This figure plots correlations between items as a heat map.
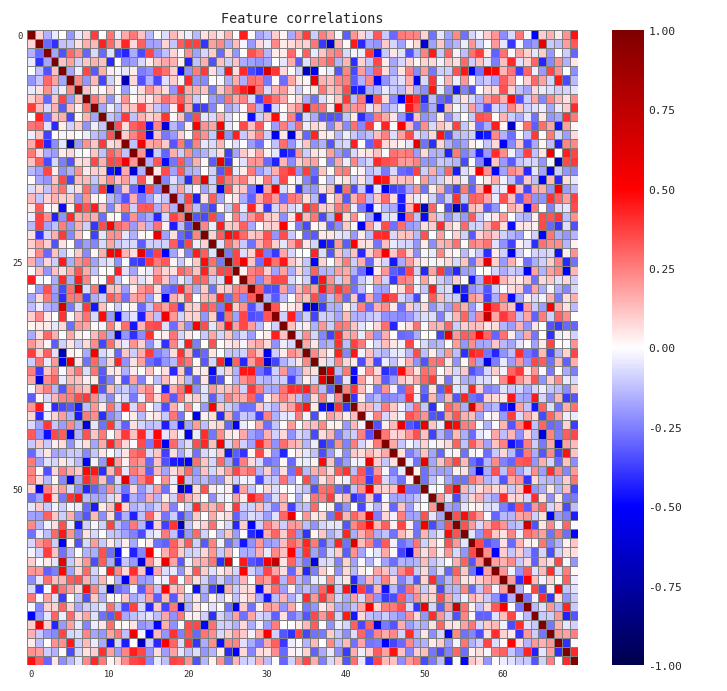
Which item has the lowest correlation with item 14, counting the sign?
67
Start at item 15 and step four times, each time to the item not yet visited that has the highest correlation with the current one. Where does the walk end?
43
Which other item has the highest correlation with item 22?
16
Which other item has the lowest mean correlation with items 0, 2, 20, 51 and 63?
12
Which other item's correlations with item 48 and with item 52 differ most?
8
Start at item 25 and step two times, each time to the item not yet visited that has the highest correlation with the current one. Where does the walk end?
31
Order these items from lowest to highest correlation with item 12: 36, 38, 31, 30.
38, 36, 31, 30
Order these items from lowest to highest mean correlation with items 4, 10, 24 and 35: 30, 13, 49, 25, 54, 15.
15, 49, 30, 25, 13, 54
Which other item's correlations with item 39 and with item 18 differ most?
28
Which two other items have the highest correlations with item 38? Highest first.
37, 61
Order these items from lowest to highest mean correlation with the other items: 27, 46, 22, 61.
46, 61, 22, 27
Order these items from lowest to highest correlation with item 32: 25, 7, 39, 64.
64, 7, 39, 25
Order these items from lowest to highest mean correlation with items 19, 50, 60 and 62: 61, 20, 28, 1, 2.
1, 20, 61, 28, 2
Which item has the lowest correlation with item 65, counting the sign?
44
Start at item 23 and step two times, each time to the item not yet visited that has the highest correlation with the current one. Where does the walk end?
56
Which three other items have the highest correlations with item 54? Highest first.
63, 50, 43
